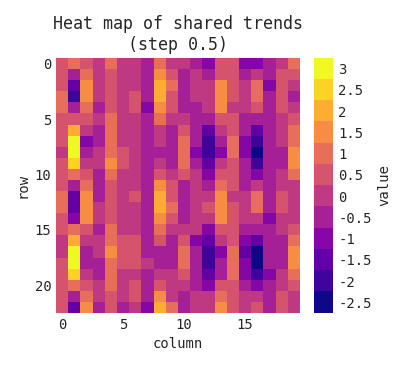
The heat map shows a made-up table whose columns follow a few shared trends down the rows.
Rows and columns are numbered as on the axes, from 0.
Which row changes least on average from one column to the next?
5
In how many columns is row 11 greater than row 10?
6
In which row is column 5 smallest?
22
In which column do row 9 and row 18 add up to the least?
16
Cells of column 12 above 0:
1
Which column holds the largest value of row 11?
8
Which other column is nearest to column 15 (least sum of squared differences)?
11
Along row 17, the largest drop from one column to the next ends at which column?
2
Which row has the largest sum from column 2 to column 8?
3
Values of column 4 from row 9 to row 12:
1.5 1 0.5 0.5
